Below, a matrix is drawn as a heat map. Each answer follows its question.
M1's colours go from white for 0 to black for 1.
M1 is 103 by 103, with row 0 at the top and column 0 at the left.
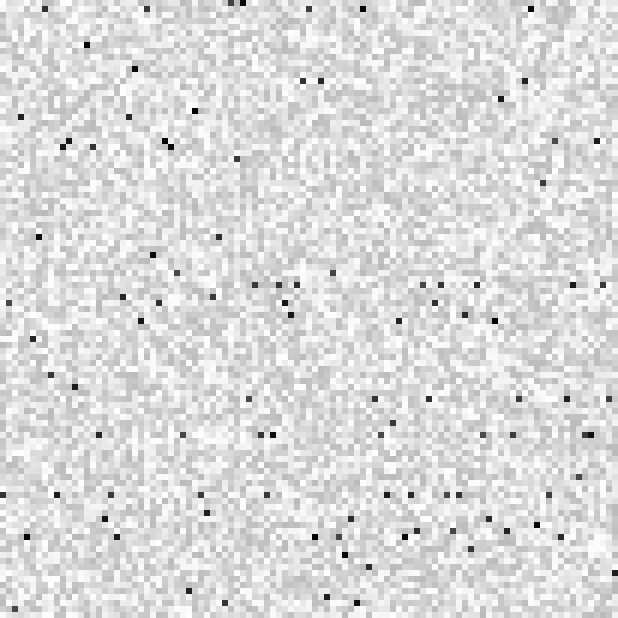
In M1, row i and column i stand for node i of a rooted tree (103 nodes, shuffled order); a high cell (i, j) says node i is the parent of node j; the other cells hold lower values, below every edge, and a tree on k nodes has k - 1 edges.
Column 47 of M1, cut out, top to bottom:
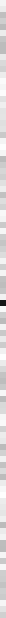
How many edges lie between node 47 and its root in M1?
2
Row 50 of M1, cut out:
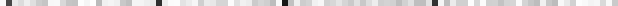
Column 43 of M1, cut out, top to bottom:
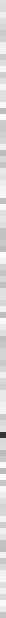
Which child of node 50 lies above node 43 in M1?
72
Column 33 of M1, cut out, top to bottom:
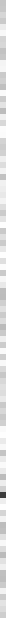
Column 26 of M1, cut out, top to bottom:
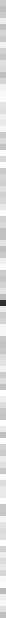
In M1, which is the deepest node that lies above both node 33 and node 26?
13
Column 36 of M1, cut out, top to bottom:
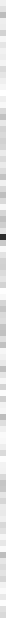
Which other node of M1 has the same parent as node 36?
6
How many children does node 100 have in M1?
2
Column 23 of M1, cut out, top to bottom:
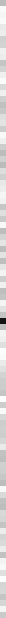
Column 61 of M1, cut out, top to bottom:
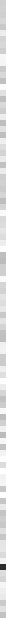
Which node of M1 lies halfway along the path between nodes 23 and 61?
66
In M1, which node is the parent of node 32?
18
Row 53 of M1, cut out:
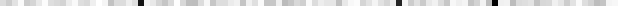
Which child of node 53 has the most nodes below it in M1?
82
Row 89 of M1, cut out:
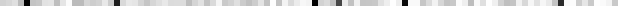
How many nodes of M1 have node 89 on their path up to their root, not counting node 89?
11
